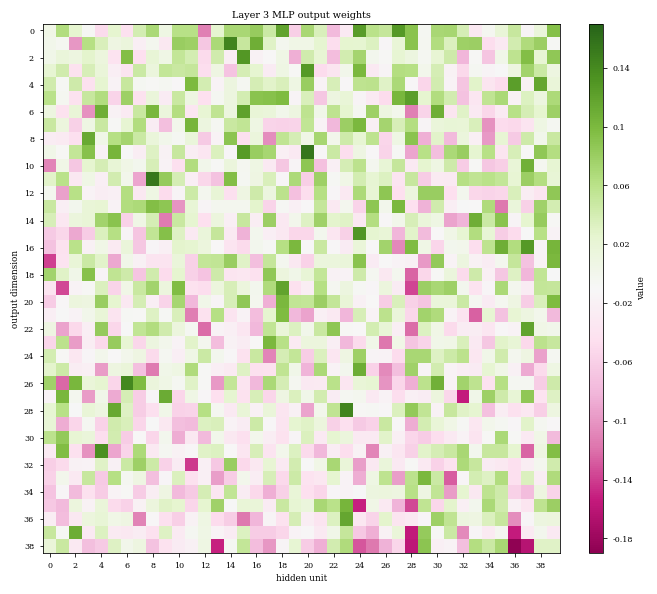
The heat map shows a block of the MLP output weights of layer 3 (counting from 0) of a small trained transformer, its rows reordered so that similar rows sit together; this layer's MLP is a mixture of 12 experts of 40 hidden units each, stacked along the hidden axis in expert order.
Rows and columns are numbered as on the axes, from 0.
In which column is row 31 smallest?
37
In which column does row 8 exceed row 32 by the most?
11
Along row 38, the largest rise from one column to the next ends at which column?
29
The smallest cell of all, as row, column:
38, 36
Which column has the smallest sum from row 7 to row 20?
1
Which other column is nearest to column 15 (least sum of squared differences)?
10
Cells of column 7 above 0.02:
12
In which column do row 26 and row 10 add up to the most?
6
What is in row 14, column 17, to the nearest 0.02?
0.08
